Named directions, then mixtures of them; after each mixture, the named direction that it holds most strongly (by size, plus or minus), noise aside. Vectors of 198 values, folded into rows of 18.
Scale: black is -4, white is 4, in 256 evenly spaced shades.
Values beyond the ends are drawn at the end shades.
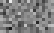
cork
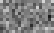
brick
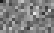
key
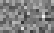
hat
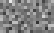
cork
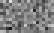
cork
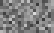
cork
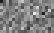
key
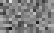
cork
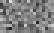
cork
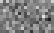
hat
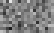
cork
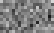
brick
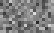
cork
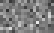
cork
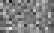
cork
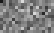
key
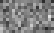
brick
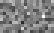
hat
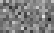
hat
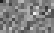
key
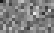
key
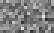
hat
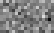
hat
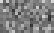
brick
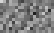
key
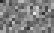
key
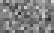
hat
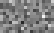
hat
